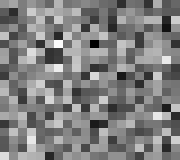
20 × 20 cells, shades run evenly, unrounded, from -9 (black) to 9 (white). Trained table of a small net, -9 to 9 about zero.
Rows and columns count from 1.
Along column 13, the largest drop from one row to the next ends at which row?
18
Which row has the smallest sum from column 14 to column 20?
10
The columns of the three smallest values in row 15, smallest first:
20, 6, 4
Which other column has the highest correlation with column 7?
15
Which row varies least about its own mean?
1
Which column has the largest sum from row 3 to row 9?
9
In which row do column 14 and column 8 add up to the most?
7
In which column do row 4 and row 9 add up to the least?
19
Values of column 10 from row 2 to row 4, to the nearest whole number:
-3 -1 -5
